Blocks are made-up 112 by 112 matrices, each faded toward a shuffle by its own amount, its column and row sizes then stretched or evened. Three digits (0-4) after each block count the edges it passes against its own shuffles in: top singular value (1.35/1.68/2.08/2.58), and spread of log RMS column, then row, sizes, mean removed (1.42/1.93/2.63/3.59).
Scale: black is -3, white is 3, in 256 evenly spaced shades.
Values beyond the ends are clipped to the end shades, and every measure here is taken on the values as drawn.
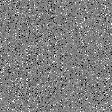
2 2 0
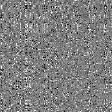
3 3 0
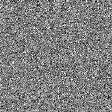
1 1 1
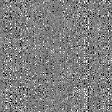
3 4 1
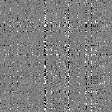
4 4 3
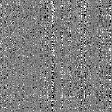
3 4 2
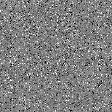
0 2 1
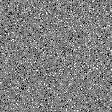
2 0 0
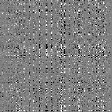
4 4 3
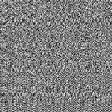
4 1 1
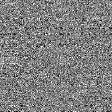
2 1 3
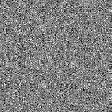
3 1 0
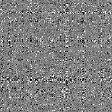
3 3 3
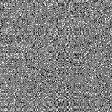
4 1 0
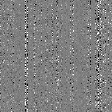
2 4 0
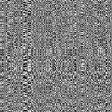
4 4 2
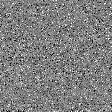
1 0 1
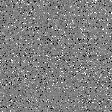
1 0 2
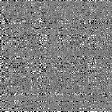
3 3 4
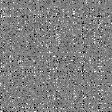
1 3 3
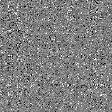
1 2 2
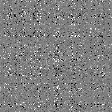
0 3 3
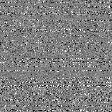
2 0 4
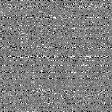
3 2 4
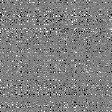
1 3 4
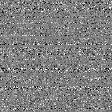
0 0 4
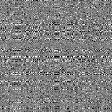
4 0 4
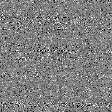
1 1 3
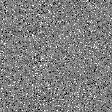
1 1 1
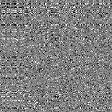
4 1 3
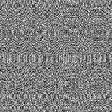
4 0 1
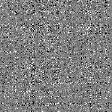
0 3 3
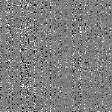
2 4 2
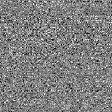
3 0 3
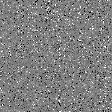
0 2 1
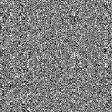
3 3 0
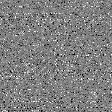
0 0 3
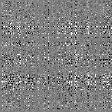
1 4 4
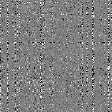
3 4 2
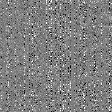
0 4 1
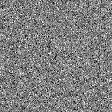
2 0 0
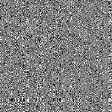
3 3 1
